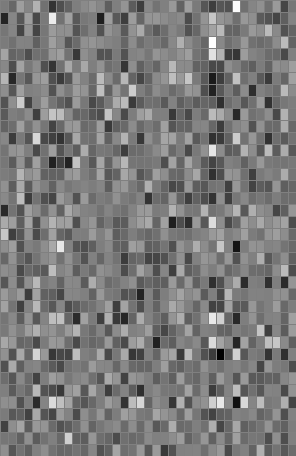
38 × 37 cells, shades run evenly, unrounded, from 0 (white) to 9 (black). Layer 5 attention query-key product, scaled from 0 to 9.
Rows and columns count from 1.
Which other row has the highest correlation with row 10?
34
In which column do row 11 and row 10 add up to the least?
36
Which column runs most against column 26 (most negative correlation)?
3
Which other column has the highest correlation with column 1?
35
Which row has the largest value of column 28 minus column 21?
30
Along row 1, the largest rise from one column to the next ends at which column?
31
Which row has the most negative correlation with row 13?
24
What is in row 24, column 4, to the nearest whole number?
4
